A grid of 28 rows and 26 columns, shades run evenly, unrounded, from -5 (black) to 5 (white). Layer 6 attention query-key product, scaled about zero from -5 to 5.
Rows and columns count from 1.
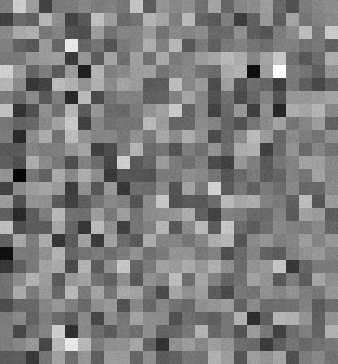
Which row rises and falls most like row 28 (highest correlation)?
21
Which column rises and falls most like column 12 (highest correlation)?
4
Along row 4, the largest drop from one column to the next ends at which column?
7
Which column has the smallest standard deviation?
16
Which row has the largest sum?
5
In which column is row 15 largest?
17
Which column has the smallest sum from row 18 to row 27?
1
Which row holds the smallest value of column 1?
20
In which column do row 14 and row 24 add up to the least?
2
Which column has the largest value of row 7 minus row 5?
6
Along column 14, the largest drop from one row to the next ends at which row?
10
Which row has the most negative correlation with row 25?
22
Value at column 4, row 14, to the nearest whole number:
-1
